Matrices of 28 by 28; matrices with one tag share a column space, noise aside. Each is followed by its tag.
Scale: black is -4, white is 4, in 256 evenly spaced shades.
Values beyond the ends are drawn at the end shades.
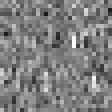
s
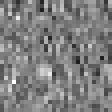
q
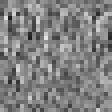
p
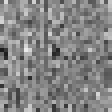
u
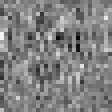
p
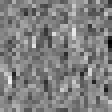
s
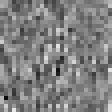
q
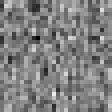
q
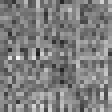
u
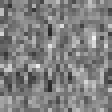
s
